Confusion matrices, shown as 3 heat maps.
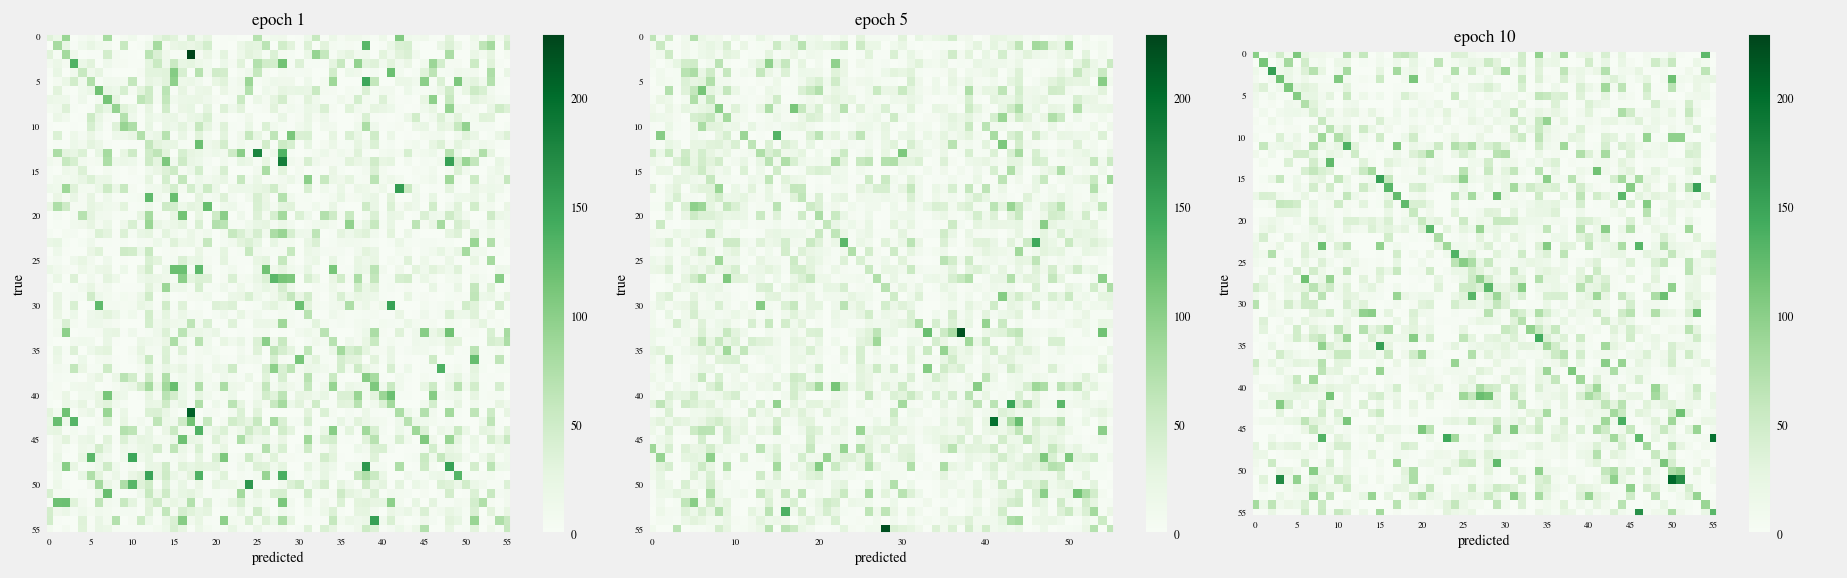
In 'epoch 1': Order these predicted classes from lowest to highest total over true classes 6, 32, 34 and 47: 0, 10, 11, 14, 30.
0, 30, 11, 14, 10
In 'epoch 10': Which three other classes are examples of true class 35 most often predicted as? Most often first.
15, 8, 42
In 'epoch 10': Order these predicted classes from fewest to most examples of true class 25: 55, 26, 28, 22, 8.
22, 55, 8, 28, 26
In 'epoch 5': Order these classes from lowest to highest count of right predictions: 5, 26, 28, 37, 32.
5, 37, 26, 28, 32
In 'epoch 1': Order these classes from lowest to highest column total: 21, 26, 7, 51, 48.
21, 26, 7, 51, 48
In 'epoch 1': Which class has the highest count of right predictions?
48
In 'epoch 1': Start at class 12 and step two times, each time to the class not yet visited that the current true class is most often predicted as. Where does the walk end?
15
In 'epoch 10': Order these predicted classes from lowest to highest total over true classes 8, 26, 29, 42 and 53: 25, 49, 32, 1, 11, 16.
1, 16, 25, 11, 49, 32
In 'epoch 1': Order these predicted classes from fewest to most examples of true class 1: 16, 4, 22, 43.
22, 4, 16, 43
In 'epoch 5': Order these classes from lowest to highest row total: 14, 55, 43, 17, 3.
3, 17, 55, 43, 14
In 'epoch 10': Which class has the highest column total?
34
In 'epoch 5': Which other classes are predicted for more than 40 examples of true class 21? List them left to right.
1, 36, 47
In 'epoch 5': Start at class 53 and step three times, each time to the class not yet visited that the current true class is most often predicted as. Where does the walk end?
28
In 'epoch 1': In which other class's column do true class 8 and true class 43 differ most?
3
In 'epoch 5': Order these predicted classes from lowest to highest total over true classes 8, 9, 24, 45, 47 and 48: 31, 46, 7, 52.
52, 46, 31, 7
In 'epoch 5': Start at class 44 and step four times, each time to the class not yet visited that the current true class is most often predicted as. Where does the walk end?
49
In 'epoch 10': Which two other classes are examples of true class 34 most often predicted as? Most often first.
19, 11
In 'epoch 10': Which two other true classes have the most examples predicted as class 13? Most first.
31, 33
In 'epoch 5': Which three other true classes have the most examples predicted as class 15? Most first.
11, 41, 48
